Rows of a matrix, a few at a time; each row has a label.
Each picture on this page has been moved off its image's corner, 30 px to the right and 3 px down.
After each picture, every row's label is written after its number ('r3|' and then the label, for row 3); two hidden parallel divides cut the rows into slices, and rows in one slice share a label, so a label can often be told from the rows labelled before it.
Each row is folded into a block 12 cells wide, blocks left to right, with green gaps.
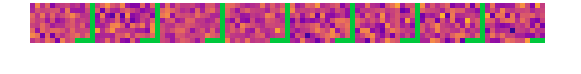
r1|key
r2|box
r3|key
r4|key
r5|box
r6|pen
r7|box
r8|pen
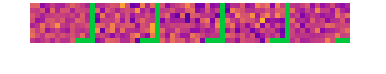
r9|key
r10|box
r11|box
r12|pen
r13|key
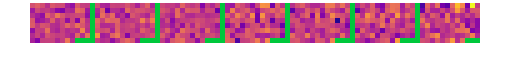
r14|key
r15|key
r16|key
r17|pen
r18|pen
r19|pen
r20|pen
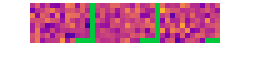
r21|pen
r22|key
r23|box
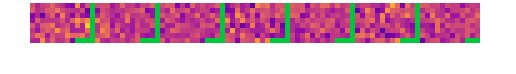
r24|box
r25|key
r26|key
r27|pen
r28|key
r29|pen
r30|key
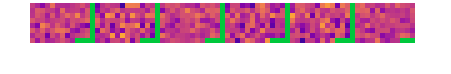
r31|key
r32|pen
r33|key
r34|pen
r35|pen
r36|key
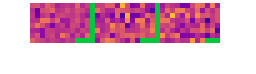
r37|key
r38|box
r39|pen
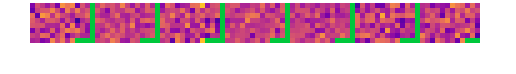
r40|pen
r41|key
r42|pen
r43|key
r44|key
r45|pen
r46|pen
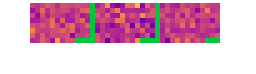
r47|key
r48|pen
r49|key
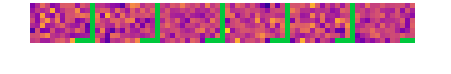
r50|pen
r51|pen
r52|key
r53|box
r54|box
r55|key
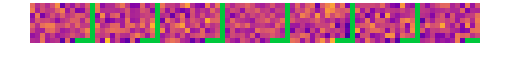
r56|box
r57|box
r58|box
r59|key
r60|pen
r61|box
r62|box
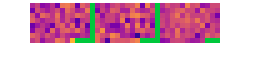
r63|pen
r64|pen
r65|key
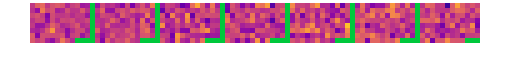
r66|key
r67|key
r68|pen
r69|pen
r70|box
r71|pen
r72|pen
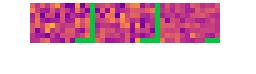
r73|box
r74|pen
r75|key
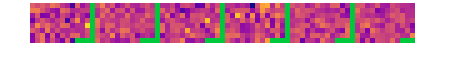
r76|box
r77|key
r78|box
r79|pen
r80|key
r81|key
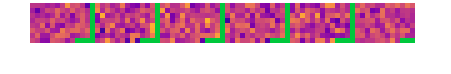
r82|key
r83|box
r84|box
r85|box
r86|pen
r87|key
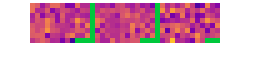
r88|box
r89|key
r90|box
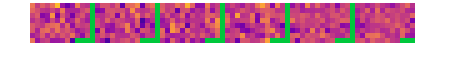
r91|box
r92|pen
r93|box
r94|pen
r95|key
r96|key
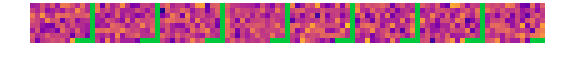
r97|pen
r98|box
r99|pen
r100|key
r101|box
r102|box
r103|pen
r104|box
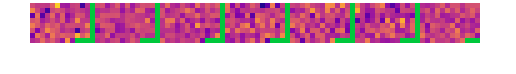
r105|box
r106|key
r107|key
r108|box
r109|pen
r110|box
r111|key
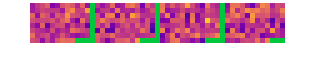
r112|pen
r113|pen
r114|box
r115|pen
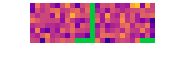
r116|pen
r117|pen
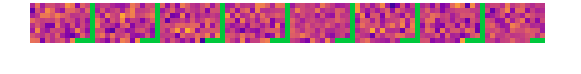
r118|pen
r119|pen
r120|box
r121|pen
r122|key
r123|box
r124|pen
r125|key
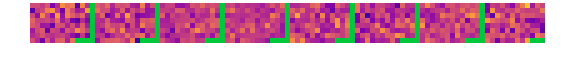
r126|pen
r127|box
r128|key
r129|key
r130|box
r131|box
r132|key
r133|pen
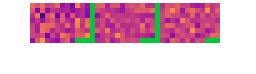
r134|box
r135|key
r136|key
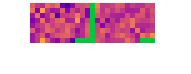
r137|box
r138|key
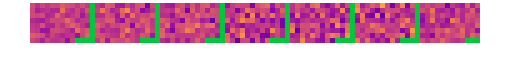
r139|key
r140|key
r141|key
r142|pen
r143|box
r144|box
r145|key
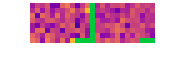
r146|pen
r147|key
